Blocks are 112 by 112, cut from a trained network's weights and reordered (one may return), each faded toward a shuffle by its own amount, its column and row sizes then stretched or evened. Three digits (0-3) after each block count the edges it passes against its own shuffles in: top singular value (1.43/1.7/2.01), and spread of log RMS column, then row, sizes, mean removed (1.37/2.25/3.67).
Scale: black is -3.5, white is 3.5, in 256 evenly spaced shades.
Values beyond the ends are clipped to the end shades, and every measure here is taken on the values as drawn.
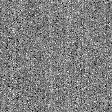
0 1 0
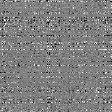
1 2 3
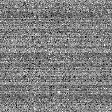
3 1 0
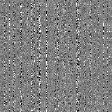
2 3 1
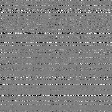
2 1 3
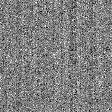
1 0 1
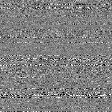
3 0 3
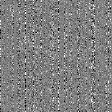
0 3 0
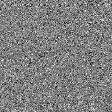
2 1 1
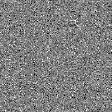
2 2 1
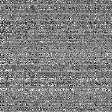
3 2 2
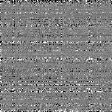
2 2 3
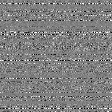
2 0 3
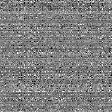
3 2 2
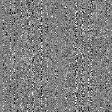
1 3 0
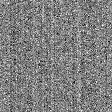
1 0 0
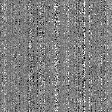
2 3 1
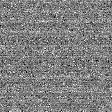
1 0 1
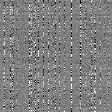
2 3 0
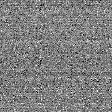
1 1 0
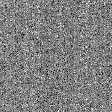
0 1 0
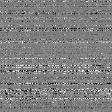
2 1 3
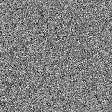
0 0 0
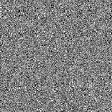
2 1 1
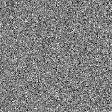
1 1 0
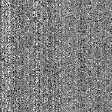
2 2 1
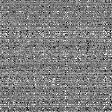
3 2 2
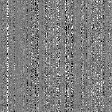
2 3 1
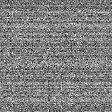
3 1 0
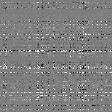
2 2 3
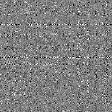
2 2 2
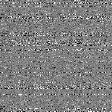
1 1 3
